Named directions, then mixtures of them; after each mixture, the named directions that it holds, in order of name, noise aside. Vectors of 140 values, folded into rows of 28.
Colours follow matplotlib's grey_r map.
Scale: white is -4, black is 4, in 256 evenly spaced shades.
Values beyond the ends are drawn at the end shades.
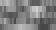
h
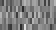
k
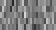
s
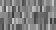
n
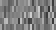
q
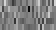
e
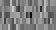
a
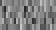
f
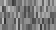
a, e, f.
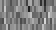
a, e, f.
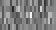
a.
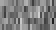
f, h, q.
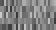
f, k, s.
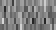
f, s.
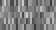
a, s.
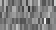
e, f, n.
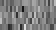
k.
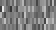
e, s.
